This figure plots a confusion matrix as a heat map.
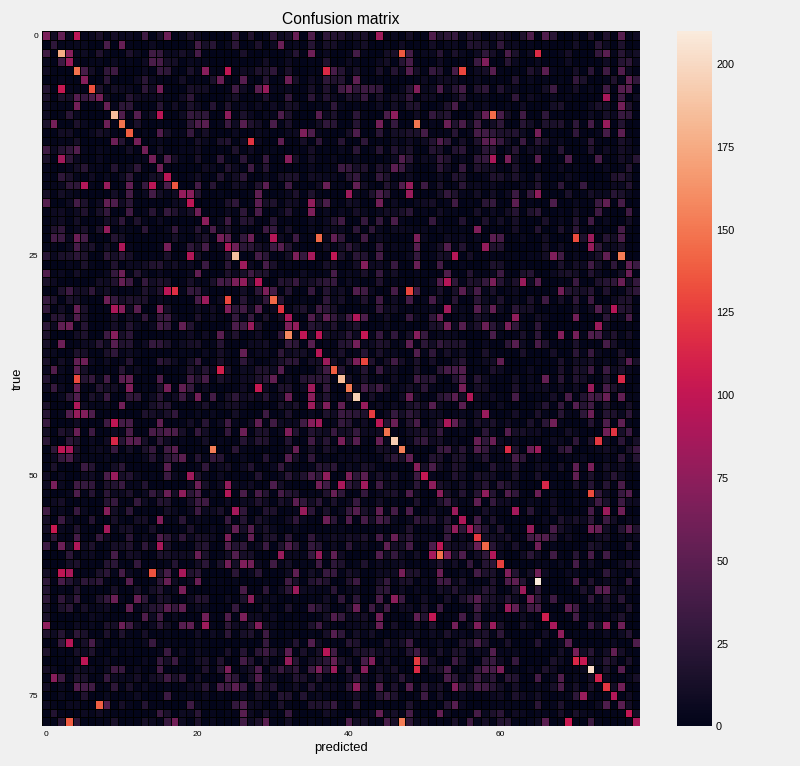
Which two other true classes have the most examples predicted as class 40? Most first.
18, 50
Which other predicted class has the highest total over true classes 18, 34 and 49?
32
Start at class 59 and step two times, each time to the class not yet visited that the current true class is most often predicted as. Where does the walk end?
72
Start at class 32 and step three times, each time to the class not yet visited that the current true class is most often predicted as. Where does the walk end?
1
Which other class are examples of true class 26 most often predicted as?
42
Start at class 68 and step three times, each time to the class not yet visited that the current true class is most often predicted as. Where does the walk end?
36
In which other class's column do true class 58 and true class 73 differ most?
52
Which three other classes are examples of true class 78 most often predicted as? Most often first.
47, 3, 69
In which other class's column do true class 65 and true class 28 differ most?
53
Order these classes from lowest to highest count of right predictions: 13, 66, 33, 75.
13, 33, 75, 66
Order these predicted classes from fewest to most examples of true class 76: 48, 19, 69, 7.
69, 48, 19, 7
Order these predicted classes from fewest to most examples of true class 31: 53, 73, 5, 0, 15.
5, 0, 73, 15, 53
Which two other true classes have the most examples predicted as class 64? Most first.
56, 47
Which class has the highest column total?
4
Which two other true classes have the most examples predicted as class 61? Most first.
47, 65
